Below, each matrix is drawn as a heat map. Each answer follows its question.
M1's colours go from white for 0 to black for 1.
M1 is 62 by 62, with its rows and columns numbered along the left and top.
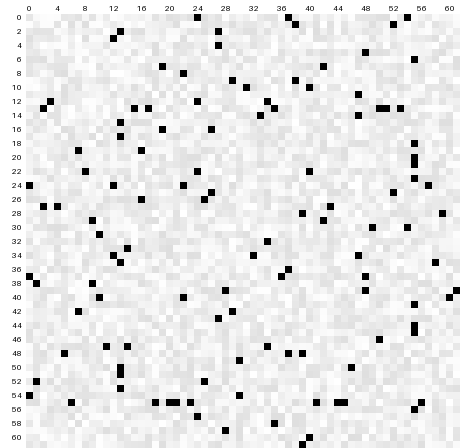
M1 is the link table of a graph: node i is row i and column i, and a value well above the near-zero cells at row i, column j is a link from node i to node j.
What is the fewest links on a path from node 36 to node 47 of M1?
6
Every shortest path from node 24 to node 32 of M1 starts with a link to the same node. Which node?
node 12
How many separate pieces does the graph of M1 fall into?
4
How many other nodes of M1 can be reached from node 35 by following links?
12
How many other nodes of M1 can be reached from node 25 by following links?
10
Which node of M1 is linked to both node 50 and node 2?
node 13
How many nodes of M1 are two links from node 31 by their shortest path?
1
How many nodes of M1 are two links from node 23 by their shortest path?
8
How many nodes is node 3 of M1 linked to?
1
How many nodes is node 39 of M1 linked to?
3
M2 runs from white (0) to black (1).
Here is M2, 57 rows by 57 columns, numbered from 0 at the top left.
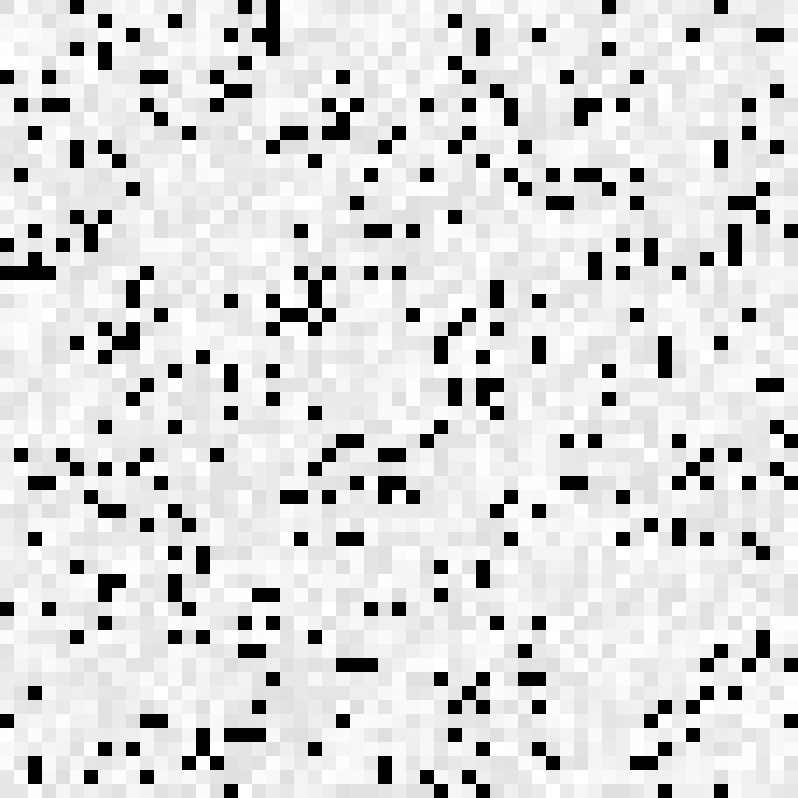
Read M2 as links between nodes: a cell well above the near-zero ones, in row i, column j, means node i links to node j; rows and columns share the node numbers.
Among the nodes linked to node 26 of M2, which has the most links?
node 19
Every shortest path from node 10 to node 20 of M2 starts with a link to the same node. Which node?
node 27
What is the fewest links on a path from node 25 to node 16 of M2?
3
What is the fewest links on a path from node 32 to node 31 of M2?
4
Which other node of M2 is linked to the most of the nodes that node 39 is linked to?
node 45
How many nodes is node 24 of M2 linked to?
7
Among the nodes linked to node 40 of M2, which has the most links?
node 34
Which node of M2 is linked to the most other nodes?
node 7
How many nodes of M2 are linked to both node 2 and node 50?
4
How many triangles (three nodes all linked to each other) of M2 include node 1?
0
